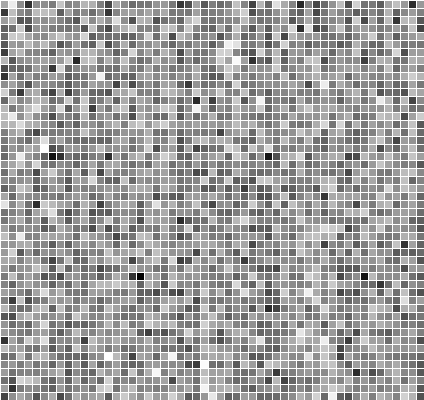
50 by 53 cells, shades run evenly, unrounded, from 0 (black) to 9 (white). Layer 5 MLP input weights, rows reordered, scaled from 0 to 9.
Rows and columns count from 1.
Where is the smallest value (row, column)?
35, 18
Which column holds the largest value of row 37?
39
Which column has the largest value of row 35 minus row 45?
32
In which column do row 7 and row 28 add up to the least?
23
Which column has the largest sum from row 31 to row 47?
26
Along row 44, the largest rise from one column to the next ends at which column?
10
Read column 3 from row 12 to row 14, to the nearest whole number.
2 5 5
